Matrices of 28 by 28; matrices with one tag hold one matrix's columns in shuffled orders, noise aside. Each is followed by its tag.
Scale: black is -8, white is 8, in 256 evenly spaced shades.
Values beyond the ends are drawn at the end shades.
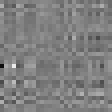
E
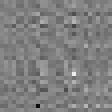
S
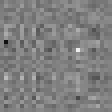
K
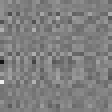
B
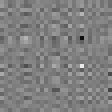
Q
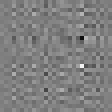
Q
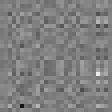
S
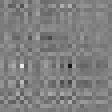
E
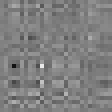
E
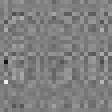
B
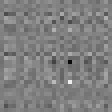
B
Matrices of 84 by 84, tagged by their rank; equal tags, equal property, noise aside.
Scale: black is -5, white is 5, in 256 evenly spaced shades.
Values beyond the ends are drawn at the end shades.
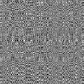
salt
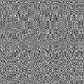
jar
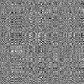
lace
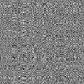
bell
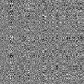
bell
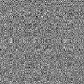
bell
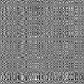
lace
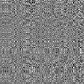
bell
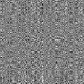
salt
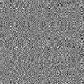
salt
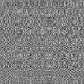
salt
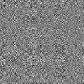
bell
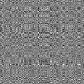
lace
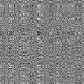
jar
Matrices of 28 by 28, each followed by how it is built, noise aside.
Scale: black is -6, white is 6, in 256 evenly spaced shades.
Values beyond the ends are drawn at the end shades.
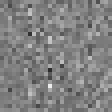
uneven columns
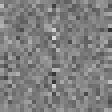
uneven columns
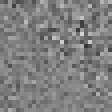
upper triangular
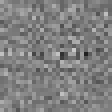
low rank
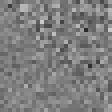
upper triangular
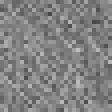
Toeplitz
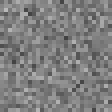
noise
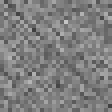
Toeplitz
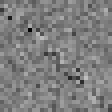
banded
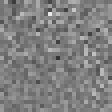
upper triangular
